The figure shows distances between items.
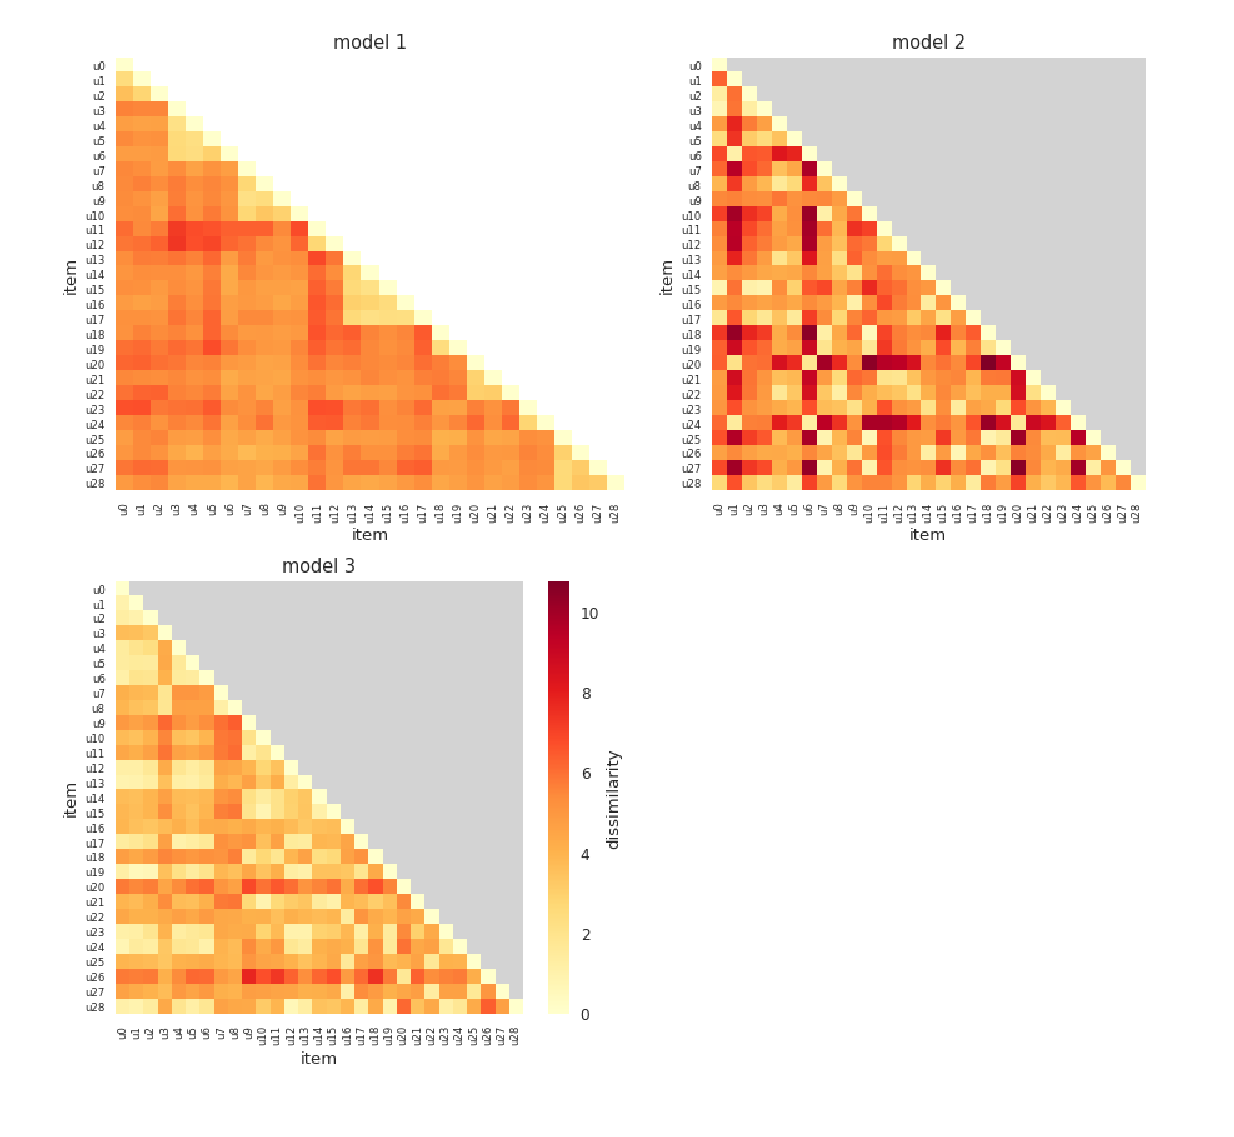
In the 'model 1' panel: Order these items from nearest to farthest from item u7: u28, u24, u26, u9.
u9, u26, u28, u24
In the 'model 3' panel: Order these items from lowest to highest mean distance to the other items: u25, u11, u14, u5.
u5, u14, u25, u11
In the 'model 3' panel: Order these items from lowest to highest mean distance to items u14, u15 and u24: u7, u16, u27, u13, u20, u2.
u13, u2, u16, u27, u7, u20
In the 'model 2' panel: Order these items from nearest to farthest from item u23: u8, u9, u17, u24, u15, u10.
u9, u8, u10, u17, u15, u24
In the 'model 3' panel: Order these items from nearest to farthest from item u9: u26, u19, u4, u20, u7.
u19, u4, u7, u20, u26
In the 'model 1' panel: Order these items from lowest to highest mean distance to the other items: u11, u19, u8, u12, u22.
u8, u22, u19, u12, u11
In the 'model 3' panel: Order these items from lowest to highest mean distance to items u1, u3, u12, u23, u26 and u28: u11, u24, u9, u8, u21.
u24, u8, u21, u11, u9
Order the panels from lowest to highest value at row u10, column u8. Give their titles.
model 1, model 2, model 3
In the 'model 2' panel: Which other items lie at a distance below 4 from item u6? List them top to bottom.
u1, u20, u24
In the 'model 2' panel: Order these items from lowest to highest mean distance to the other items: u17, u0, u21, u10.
u17, u0, u21, u10
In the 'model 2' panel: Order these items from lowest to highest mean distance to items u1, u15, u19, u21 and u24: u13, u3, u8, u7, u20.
u3, u8, u20, u13, u7
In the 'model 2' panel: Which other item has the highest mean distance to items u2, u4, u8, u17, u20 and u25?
u6
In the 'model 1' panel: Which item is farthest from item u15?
u11
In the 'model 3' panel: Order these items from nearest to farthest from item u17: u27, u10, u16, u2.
u2, u10, u16, u27
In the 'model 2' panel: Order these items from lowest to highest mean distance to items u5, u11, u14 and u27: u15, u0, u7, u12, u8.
u8, u7, u12, u0, u15
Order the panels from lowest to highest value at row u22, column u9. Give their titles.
model 3, model 1, model 2
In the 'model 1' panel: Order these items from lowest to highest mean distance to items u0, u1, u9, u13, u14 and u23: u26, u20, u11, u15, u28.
u15, u28, u26, u20, u11
